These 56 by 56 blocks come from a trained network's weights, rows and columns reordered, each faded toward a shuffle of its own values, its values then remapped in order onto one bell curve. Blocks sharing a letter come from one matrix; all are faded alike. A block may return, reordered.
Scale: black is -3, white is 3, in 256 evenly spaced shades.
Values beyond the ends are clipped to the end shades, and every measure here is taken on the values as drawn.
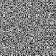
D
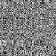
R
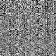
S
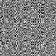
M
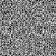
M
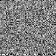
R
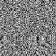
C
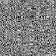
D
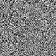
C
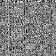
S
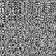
M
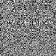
R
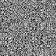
C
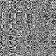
R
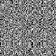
M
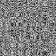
C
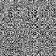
R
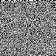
R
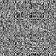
R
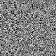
C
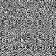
D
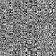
M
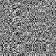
C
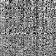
S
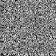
D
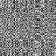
M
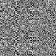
R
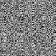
M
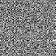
R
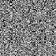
D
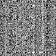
S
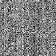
S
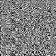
D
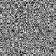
C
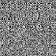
D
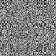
R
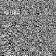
D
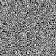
C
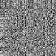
M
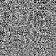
D
